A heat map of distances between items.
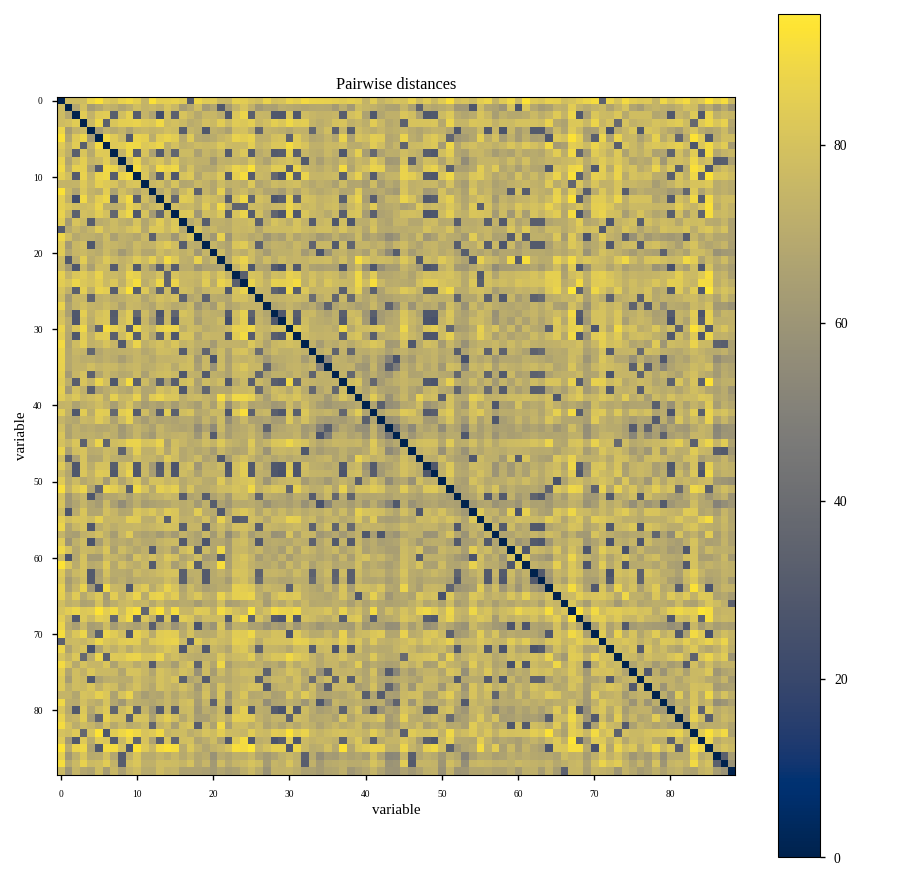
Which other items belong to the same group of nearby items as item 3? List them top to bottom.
6, 45, 73, 83
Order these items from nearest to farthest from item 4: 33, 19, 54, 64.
19, 33, 64, 54
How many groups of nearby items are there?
15
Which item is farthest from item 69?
0
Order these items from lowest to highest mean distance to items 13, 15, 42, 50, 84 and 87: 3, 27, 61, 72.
27, 61, 72, 3
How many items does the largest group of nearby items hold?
17
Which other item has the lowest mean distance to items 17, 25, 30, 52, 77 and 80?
22
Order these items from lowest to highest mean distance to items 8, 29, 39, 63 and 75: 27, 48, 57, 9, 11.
27, 48, 57, 11, 9
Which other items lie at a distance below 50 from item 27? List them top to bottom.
35, 43, 75, 77
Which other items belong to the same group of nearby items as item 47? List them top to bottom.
1, 21, 54, 60
